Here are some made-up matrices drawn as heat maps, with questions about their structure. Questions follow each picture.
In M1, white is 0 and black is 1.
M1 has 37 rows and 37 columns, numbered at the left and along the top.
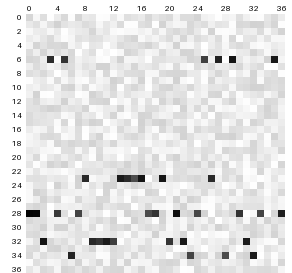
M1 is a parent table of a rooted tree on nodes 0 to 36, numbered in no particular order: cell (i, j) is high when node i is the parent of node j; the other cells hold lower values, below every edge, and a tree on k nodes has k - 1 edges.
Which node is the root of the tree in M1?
34
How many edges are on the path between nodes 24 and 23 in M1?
3
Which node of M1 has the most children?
28
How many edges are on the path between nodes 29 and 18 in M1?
4
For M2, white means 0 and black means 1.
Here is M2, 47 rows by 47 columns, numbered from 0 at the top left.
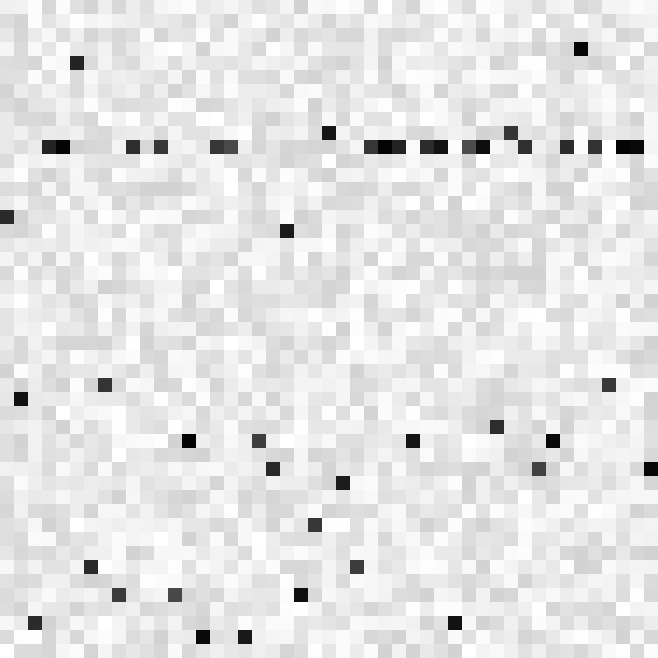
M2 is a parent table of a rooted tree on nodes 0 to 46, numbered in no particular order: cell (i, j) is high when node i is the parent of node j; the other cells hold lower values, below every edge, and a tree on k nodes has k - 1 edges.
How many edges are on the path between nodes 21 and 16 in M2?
3
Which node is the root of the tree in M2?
10
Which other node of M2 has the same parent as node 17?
14
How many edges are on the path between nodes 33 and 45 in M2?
2
